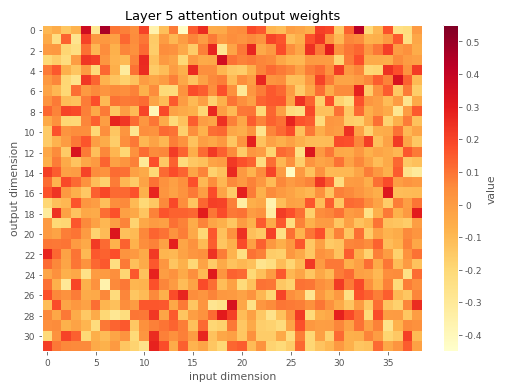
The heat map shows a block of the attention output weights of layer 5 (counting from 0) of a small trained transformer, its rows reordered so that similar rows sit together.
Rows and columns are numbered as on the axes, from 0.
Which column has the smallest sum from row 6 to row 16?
38
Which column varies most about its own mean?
11
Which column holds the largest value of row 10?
31
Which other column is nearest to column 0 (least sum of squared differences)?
34
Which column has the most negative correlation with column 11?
4
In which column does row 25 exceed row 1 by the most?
3
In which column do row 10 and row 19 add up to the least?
9
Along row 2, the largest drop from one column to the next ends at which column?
18
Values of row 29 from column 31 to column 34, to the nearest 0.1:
0 0.1 0 0.1
